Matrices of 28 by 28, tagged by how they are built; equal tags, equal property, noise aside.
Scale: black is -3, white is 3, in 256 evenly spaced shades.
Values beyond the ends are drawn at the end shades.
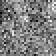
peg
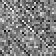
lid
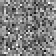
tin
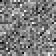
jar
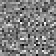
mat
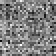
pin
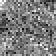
peg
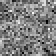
peg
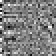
mat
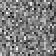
tin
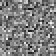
tin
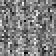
pin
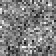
peg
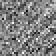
jar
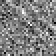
lid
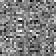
mat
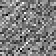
jar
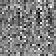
mat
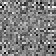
mat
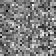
tin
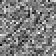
jar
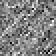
jar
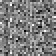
tin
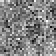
peg
